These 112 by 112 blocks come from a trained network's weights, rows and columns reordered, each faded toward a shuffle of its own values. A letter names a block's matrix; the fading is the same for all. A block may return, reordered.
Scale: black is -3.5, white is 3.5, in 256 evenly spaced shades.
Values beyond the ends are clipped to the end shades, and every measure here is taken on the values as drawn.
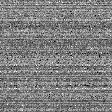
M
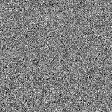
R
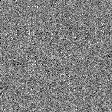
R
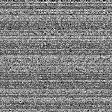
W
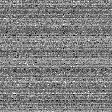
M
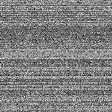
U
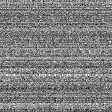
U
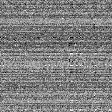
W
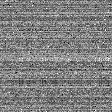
M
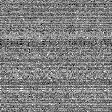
M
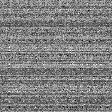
W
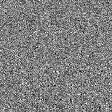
R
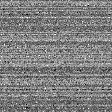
M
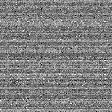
M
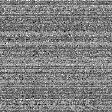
M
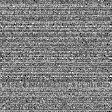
M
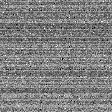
M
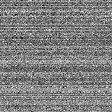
M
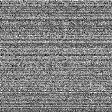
W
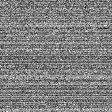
U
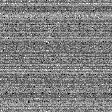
M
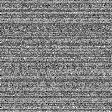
W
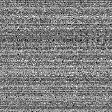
M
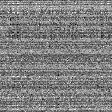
W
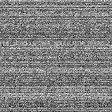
W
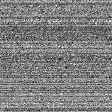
W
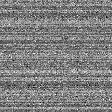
U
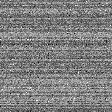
M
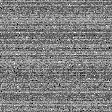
M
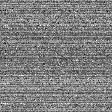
M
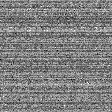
W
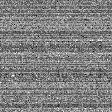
U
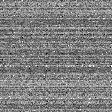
M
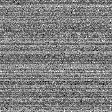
U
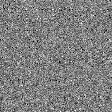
R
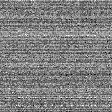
U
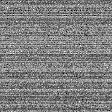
W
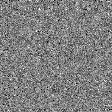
R
